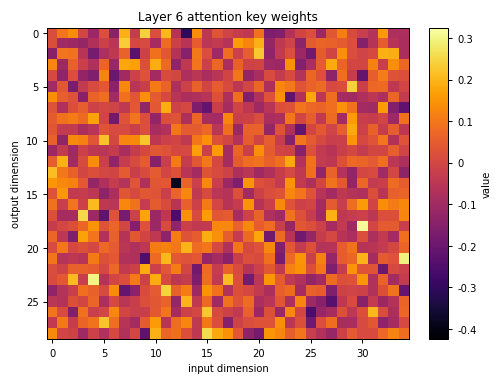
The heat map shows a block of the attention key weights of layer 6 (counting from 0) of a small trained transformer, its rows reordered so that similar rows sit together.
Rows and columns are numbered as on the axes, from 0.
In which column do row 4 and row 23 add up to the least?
19
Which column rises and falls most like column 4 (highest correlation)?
30
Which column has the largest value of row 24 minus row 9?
11
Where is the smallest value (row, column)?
14, 12
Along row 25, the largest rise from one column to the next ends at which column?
13
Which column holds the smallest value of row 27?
25
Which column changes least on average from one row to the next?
31
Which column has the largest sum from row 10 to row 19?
15
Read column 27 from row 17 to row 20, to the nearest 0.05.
0.2 -0.1 0 -0.05
